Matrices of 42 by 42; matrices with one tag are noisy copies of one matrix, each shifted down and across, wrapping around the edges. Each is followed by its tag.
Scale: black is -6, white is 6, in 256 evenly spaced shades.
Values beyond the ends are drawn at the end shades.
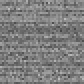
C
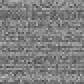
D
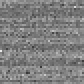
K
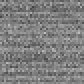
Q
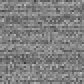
D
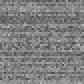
C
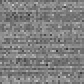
D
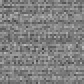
D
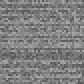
C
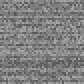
C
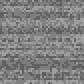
K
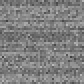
K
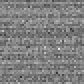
D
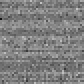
K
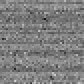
K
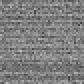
C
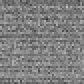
C
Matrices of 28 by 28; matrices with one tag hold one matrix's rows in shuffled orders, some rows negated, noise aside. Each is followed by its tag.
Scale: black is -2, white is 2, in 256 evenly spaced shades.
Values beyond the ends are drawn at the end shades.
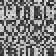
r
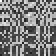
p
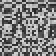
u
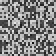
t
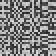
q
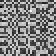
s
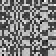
q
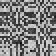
p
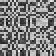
s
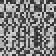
r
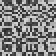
u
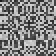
t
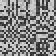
s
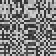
p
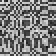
q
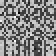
r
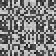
t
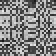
p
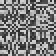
s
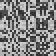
s
